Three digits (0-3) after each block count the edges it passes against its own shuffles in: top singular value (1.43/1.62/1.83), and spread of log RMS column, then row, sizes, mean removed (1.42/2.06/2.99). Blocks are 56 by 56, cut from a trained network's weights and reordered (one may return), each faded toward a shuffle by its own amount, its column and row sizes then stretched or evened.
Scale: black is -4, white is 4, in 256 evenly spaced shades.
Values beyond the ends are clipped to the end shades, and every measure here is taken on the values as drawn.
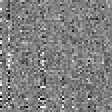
3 2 1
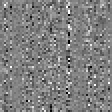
1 3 0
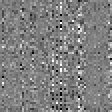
2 3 0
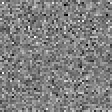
0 1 1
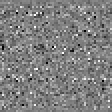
0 1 2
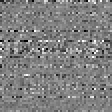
1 0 3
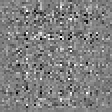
1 2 2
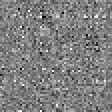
1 1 1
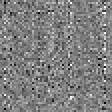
3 2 1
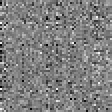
3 2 1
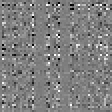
3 3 2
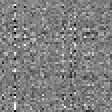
3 2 1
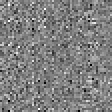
1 2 1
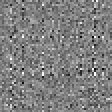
3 2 1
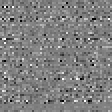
0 1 3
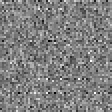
2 0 1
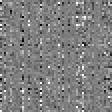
0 3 1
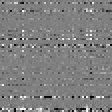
2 1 3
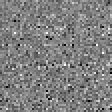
1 1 2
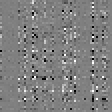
3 3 2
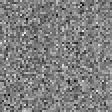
0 1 0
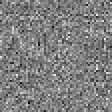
3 2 0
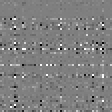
2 2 3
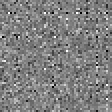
1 2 1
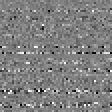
0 0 3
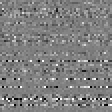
3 0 3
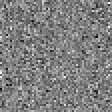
0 1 0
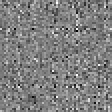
1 2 1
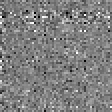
2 1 2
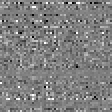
1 1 3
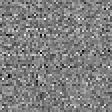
1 0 2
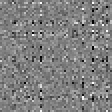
3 2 2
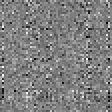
3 2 1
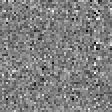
0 1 1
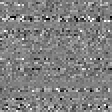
1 0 3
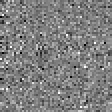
1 1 1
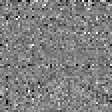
0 1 2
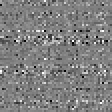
0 1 3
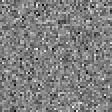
1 0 1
